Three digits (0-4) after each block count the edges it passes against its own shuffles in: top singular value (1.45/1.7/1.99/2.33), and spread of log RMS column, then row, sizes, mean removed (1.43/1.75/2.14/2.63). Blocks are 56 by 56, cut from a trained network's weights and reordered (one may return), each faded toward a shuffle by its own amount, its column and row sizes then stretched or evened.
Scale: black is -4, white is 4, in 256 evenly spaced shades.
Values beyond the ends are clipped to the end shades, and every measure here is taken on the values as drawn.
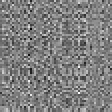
4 4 1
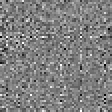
3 3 2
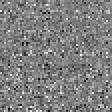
0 1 3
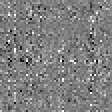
1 3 2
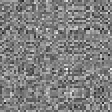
4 1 3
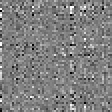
2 4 2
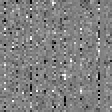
1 4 0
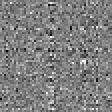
2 2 2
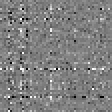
2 3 3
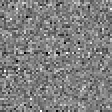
0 1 2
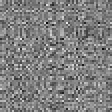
4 2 4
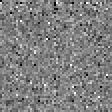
0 1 0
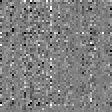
1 4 2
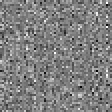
3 4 0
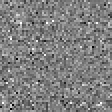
0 0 2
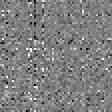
0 3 2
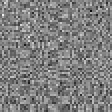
4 0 0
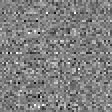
3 0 4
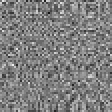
3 0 3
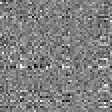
4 3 3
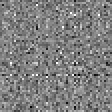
2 2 2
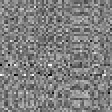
4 1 1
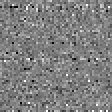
0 0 3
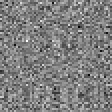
3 0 1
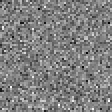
1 0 1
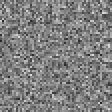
1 0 0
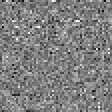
1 1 2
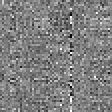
3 3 0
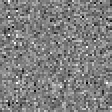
1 2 0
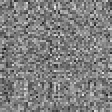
3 1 1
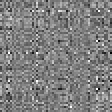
4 4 1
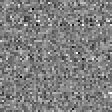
0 0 3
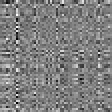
4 4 3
